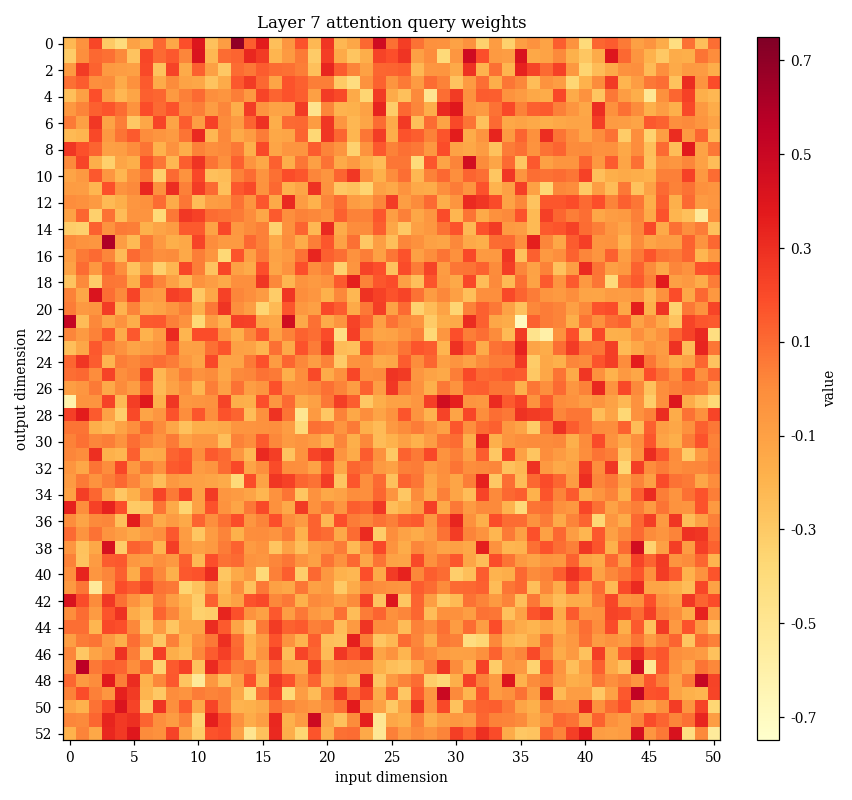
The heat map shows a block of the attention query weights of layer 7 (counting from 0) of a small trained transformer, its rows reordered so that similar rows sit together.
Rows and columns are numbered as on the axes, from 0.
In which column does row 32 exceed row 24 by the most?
36
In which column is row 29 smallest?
18
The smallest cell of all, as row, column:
21, 35
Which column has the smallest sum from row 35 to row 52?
10
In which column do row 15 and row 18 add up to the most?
3
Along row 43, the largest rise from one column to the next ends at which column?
12
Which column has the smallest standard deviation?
38
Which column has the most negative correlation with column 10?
49
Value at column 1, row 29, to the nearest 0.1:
0.1
